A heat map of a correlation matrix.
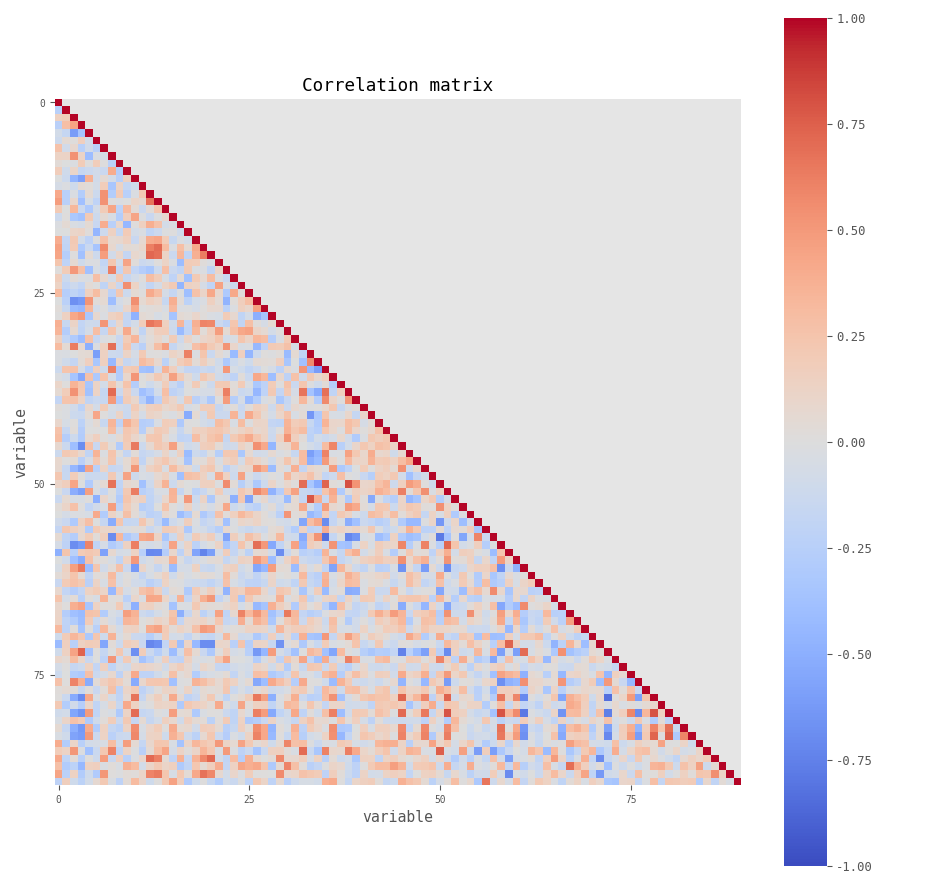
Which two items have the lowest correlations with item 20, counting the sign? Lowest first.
71, 59
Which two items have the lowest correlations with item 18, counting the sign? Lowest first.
59, 71
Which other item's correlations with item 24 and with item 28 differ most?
67
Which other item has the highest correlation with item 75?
80
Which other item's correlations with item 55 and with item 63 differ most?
35
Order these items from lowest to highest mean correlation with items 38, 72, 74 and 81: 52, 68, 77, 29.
68, 29, 77, 52
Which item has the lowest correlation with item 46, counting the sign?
33
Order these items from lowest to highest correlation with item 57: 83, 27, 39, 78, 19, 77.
39, 77, 78, 83, 27, 19
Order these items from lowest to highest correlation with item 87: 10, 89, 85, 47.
85, 89, 47, 10
